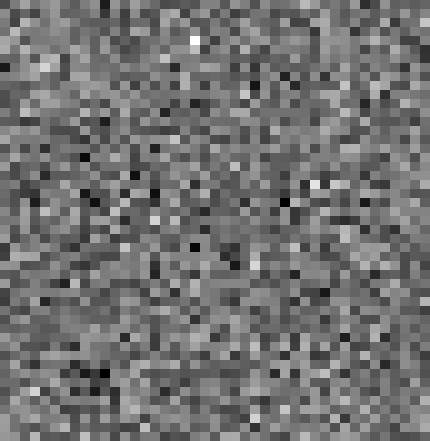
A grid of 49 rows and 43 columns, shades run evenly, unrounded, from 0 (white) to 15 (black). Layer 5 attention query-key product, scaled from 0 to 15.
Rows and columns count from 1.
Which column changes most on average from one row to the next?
37
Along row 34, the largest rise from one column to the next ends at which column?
5
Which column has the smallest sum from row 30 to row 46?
26
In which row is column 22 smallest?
17
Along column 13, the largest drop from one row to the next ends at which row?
23
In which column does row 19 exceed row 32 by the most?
8
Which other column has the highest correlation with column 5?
6
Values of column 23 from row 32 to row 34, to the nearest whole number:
7 9 10
